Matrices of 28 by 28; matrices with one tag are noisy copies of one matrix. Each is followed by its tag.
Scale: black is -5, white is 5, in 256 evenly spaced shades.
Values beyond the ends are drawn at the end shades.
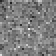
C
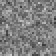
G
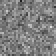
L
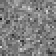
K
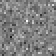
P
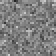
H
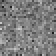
C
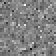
K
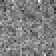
C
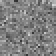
H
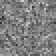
G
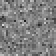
G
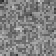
C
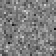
P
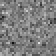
G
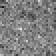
C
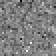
L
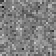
C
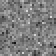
G
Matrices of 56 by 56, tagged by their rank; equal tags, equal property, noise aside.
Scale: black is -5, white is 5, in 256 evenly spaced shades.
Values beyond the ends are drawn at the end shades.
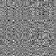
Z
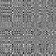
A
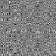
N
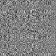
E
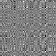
Z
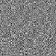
E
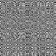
Z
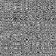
E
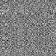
E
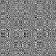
A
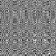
A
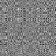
N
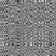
A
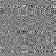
Z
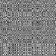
A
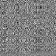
E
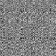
N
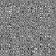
N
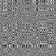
A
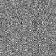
E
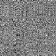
E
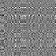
A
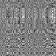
Z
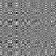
A
